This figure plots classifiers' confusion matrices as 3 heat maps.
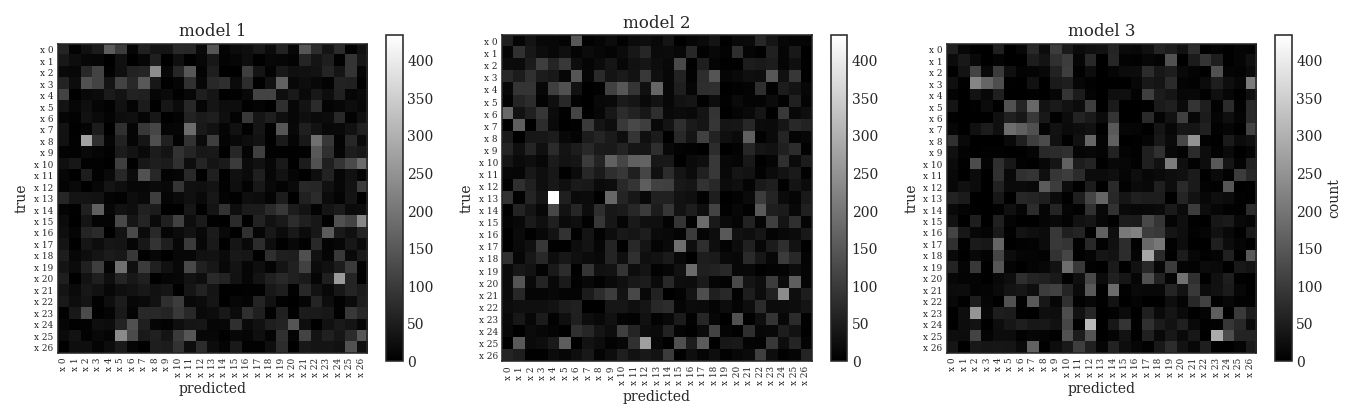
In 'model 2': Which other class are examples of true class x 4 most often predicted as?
x 13
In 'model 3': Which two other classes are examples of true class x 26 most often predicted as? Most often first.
x 7, x 11
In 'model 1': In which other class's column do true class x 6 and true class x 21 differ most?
x 16
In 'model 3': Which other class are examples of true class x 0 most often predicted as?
x 9
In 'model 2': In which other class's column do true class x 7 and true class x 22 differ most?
x 1
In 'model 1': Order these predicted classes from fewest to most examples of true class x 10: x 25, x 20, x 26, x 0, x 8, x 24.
x 20, x 0, x 8, x 24, x 25, x 26
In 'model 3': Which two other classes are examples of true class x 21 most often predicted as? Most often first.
x 14, x 12
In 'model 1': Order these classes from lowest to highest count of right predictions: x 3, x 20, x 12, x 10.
x 12, x 20, x 10, x 3
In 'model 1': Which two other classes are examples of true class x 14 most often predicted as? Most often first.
x 3, x 19
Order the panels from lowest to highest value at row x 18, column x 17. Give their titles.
model 1, model 2, model 3
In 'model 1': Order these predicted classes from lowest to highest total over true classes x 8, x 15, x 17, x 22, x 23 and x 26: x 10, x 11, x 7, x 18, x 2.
x 18, x 7, x 11, x 10, x 2
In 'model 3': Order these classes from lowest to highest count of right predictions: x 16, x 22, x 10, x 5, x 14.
x 14, x 22, x 5, x 10, x 16
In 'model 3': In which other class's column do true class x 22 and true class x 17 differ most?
x 18
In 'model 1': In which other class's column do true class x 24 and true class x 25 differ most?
x 5
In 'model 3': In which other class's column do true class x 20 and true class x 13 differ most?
x 17
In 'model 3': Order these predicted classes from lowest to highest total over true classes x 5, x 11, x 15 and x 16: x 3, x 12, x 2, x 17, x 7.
x 3, x 2, x 12, x 17, x 7
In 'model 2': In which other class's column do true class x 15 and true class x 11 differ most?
x 17
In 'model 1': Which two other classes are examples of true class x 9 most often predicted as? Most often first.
x 22, x 17
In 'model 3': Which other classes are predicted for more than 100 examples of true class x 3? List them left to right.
x 2, x 4, x 26
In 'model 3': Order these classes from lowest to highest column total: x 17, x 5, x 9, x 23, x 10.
x 5, x 23, x 9, x 17, x 10
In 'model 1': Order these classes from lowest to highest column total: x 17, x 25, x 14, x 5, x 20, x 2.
x 14, x 20, x 17, x 2, x 25, x 5
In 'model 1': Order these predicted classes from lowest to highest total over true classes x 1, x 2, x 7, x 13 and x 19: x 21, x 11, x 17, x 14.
x 14, x 17, x 21, x 11
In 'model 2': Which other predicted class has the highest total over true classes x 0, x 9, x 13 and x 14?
x 4
